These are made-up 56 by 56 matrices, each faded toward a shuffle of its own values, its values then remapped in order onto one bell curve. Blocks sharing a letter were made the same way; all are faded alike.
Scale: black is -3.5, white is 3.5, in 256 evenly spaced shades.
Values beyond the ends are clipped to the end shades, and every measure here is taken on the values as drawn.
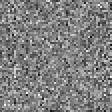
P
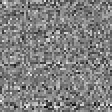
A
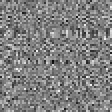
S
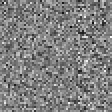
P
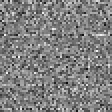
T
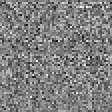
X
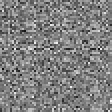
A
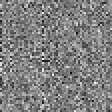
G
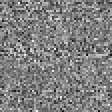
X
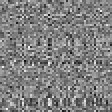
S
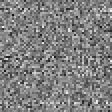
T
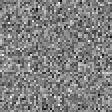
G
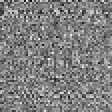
A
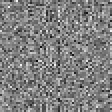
G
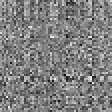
S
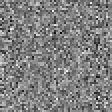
P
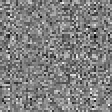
G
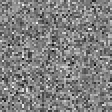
P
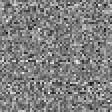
X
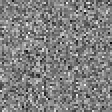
P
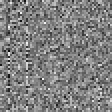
P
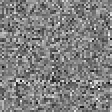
X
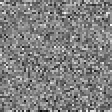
T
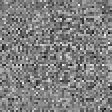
A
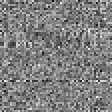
A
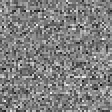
T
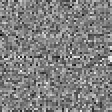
X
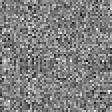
G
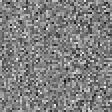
P
